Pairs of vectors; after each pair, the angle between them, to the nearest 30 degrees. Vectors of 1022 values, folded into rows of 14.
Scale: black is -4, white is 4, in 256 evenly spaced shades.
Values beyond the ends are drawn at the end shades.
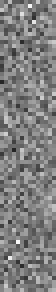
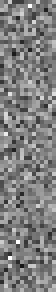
30 degrees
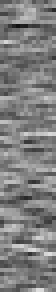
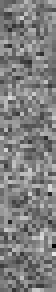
60 degrees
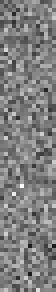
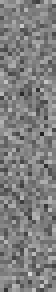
120 degrees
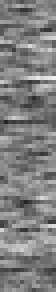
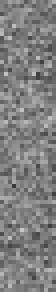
120 degrees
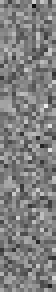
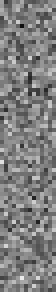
90 degrees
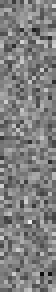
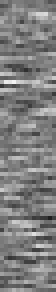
90 degrees
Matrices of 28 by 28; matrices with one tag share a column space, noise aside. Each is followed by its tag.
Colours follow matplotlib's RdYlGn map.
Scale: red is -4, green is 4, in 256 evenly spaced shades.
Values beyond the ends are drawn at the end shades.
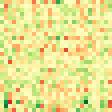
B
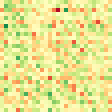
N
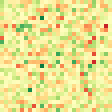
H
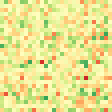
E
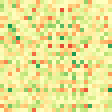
H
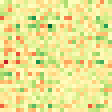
H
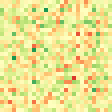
N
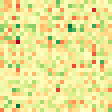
H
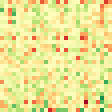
B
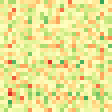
E
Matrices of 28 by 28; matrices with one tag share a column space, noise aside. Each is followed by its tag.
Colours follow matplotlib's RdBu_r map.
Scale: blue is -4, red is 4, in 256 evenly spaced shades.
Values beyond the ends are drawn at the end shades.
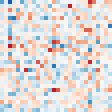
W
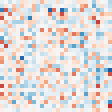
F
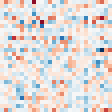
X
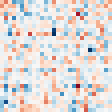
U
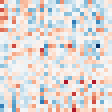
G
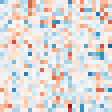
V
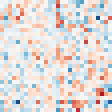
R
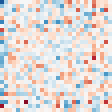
R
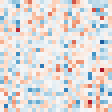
R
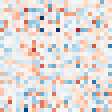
G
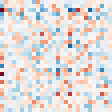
F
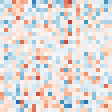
R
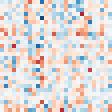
U
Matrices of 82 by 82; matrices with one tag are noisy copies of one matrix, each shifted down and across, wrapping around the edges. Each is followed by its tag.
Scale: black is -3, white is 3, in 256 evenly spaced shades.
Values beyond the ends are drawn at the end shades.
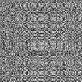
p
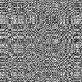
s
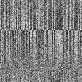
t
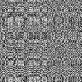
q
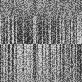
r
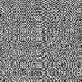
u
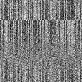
t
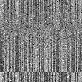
t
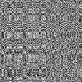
q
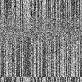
t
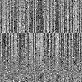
t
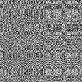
q
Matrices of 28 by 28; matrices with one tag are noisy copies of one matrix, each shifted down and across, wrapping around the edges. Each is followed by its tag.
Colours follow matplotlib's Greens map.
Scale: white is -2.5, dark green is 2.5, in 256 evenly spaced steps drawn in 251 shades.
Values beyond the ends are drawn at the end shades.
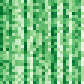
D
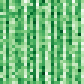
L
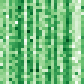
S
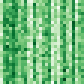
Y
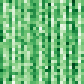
L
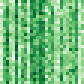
Y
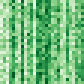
Y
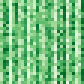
L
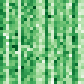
D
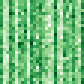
D
